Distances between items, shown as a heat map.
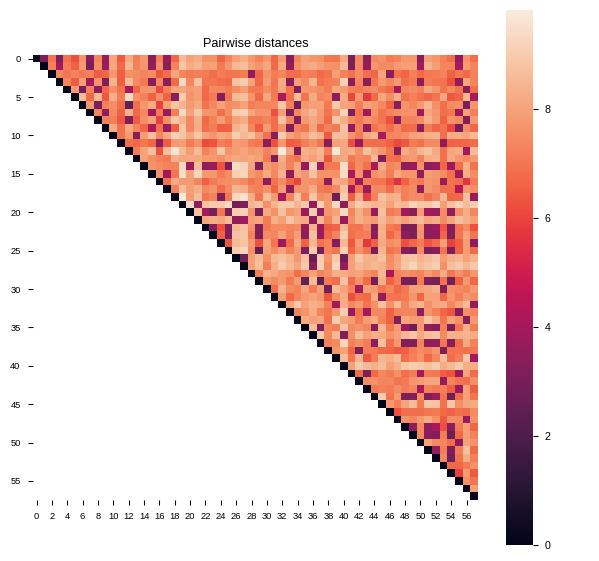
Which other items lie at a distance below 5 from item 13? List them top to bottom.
10, 31, 45
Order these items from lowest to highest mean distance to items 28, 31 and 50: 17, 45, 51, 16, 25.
17, 45, 16, 25, 51
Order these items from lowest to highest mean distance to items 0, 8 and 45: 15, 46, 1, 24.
1, 15, 46, 24
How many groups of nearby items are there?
8
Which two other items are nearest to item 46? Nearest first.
2, 28
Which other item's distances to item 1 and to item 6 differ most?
12
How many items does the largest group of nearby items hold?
14
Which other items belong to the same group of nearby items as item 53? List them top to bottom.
11, 16, 30, 38, 42
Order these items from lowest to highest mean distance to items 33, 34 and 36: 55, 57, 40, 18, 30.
55, 40, 30, 57, 18
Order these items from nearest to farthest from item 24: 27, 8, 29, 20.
29, 20, 8, 27
